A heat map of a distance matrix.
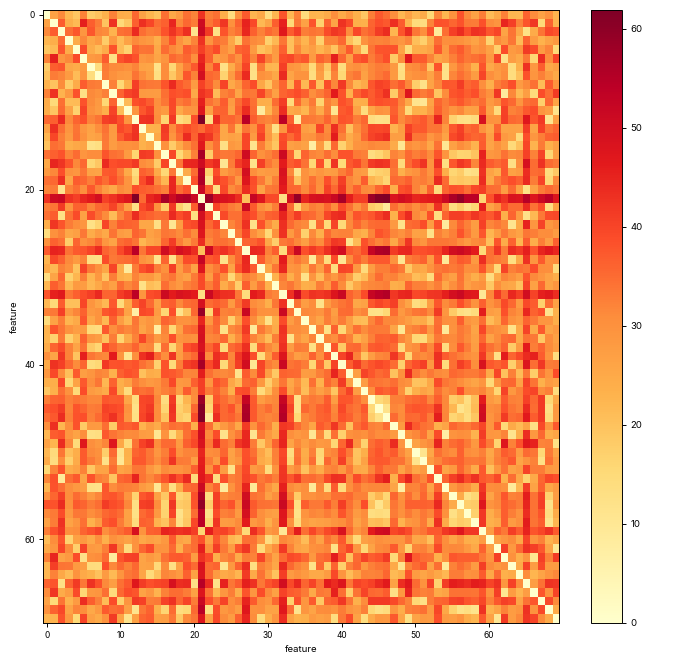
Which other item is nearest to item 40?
28
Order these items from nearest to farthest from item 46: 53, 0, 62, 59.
0, 62, 53, 59
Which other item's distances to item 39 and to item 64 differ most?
14
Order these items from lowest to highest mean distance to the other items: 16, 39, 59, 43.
43, 16, 39, 59
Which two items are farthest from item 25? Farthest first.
21, 32
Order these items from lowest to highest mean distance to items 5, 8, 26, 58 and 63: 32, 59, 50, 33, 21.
50, 33, 59, 32, 21
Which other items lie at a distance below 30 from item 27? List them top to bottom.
21, 32, 59
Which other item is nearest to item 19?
22
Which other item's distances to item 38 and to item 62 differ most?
9
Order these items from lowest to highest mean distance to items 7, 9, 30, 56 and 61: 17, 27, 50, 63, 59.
63, 50, 17, 59, 27
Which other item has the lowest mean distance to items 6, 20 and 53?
2
